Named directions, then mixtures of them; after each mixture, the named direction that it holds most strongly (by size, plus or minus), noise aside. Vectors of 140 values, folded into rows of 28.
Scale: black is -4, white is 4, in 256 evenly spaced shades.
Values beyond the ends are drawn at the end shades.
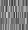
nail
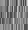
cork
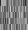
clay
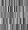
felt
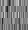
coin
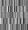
felt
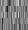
coin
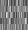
nail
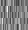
coin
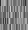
clay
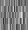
felt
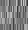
cork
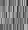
cork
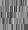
cork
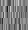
coin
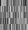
clay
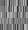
cork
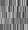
cork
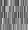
coin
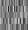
felt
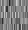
coin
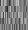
coin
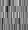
coin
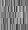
felt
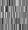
coin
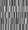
nail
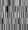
coin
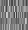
nail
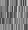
cork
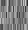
cork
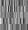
felt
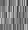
cork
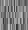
felt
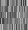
cork
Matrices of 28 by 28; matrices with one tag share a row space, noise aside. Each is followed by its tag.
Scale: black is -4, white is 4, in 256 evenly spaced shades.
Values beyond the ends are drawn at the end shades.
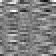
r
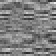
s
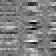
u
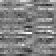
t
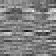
s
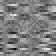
r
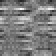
t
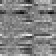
t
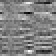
t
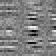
u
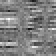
u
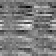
t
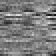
s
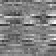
s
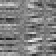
u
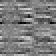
t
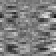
r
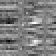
u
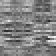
s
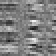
u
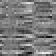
t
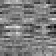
s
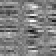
u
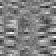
r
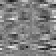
r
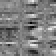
u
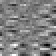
r
